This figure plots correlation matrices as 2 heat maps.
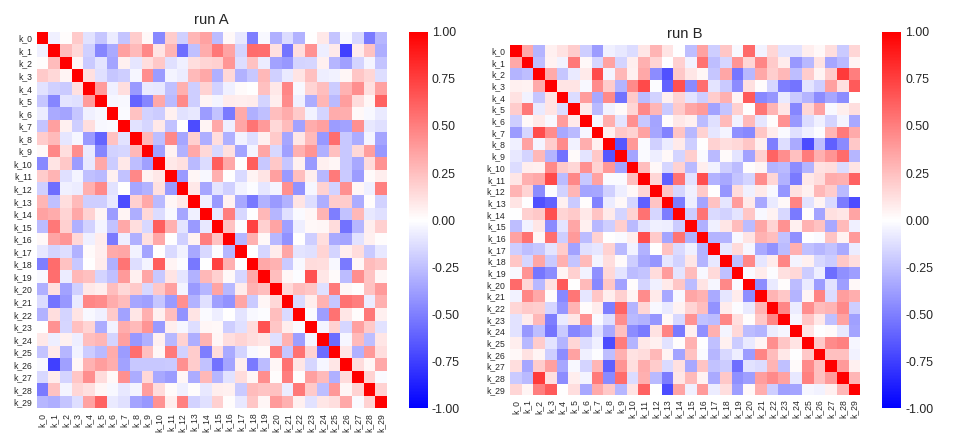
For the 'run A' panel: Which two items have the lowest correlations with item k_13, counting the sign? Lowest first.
k_7, k_18
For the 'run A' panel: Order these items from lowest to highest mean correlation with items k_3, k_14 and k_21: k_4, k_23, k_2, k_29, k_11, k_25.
k_25, k_11, k_2, k_29, k_23, k_4
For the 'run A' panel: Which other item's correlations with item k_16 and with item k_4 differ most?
k_21
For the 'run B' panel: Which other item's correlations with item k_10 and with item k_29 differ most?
k_6
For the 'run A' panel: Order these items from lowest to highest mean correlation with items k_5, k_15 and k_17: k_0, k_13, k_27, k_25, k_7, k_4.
k_13, k_0, k_25, k_27, k_4, k_7
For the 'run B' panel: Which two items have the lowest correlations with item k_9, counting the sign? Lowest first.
k_8, k_4
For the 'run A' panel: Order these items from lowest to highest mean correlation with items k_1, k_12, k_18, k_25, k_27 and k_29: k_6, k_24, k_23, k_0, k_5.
k_0, k_6, k_24, k_5, k_23
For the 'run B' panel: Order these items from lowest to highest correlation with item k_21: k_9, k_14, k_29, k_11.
k_14, k_9, k_29, k_11
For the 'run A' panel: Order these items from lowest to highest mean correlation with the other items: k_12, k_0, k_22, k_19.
k_0, k_12, k_22, k_19
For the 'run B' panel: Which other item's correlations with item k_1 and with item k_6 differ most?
k_16
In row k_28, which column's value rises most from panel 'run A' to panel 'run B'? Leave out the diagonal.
k_2
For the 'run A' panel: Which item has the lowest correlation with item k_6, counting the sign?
k_16
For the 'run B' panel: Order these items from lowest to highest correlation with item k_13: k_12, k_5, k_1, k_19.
k_5, k_1, k_12, k_19
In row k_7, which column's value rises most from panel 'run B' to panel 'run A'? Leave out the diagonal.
k_19
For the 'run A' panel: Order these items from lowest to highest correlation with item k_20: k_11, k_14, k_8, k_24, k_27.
k_14, k_24, k_27, k_8, k_11
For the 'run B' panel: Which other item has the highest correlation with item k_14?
k_3
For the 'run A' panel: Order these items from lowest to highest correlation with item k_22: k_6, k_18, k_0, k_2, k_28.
k_0, k_2, k_18, k_6, k_28
